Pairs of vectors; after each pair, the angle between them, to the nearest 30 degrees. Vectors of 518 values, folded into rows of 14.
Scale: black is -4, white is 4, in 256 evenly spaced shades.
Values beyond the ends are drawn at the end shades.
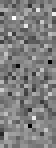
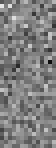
60 degrees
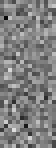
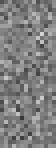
60 degrees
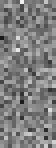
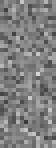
60 degrees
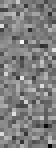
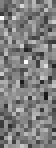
90 degrees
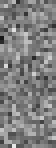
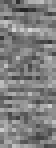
60 degrees
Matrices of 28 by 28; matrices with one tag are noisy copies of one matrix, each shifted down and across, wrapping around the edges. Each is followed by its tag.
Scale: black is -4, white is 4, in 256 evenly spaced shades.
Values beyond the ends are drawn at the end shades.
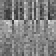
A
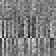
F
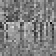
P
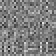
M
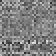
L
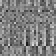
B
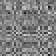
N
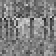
P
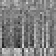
A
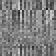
F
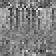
P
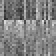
A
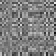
N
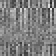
F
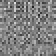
M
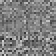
L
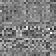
L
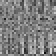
B
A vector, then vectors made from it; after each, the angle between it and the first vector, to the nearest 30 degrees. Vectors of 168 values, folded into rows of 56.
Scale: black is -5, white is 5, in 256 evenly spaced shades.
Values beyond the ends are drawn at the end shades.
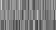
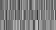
150 degrees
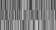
150 degrees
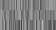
60 degrees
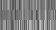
120 degrees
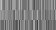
30 degrees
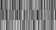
150 degrees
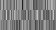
60 degrees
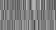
120 degrees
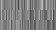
90 degrees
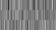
60 degrees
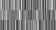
60 degrees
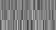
90 degrees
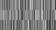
60 degrees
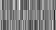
60 degrees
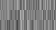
90 degrees
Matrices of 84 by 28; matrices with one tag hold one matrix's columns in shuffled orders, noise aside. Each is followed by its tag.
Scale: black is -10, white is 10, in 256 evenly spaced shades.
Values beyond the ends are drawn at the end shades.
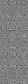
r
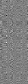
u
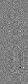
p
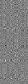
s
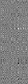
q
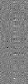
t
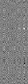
q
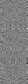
q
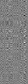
u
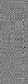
t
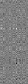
q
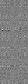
r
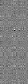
r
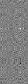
q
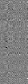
t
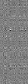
r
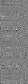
r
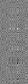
q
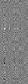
q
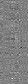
t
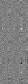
q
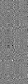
s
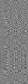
p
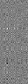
q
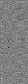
t
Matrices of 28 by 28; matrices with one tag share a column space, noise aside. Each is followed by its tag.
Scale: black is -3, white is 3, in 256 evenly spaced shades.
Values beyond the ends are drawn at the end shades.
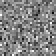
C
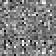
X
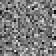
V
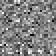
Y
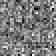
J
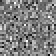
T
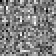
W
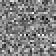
Y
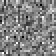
W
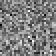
X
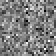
V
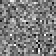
Y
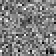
Y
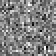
W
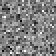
W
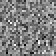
X
